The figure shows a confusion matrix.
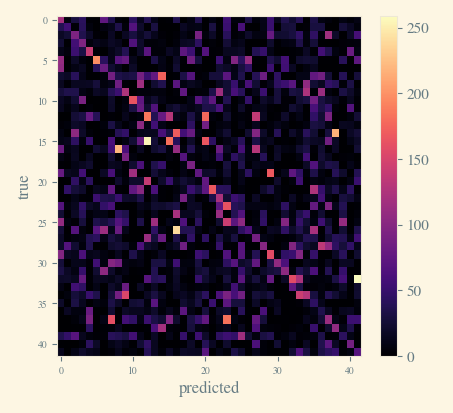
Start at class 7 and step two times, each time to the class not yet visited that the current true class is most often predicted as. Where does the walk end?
38
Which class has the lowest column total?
1
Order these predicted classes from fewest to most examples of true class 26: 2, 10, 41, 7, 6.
10, 7, 41, 2, 6
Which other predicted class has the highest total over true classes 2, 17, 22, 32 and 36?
41
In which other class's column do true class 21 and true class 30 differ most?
35
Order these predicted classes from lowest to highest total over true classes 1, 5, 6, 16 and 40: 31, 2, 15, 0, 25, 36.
15, 2, 36, 31, 25, 0
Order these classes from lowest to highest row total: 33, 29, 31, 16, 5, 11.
33, 11, 31, 29, 16, 5
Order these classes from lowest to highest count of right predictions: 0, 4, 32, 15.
0, 4, 32, 15
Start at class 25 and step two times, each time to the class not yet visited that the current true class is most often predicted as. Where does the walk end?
37
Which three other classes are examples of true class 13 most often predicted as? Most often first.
11, 20, 18
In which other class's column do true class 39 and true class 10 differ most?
25
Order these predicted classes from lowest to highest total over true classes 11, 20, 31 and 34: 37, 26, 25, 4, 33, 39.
26, 39, 4, 37, 25, 33
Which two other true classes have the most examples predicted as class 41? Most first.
32, 5
